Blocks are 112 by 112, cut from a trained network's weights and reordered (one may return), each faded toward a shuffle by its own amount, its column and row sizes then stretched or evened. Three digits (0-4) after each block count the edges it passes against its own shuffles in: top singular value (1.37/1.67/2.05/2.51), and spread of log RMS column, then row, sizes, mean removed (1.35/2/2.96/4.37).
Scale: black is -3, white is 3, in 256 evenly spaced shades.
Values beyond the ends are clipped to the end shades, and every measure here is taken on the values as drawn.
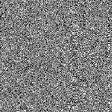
3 2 0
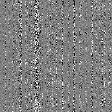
1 4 1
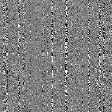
3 4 1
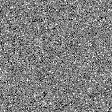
0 0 1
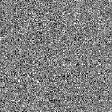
2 2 2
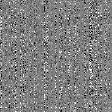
0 4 2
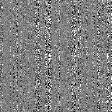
0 4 0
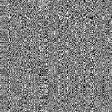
4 3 1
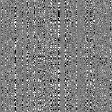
4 4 2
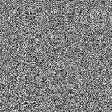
3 1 0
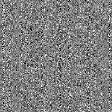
2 3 0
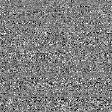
0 1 3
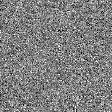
1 1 1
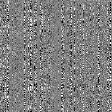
2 4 1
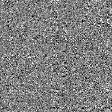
1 2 1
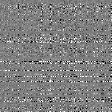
1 3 4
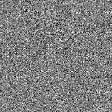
2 0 2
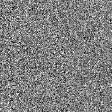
2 2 0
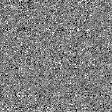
1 2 2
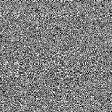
3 1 2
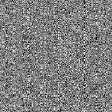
3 3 0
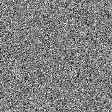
0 1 0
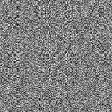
4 2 0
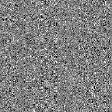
3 3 1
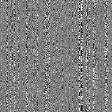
2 4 0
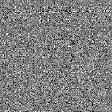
2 2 2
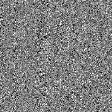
1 2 0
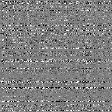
3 2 4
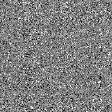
0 2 2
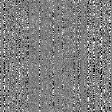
3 4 0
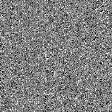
0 2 0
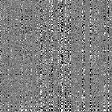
4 4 2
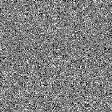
2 1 2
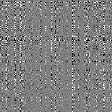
4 4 3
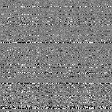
3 2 4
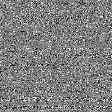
1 1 3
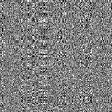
4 3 1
